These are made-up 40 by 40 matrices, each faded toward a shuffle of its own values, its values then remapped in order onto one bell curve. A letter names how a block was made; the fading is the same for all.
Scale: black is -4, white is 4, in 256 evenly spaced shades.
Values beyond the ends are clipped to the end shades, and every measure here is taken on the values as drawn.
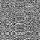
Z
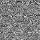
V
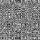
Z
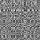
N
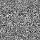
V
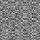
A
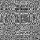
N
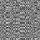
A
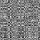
A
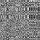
N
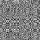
N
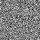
V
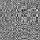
N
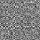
N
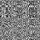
Z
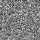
V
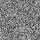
V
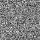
V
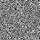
V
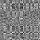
A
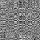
A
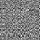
Z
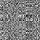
N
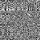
Z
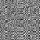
A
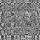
N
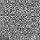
Z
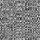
Z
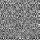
N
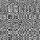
A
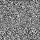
V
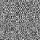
Z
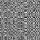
A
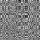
A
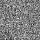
V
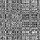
A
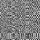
A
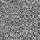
Z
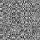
Z
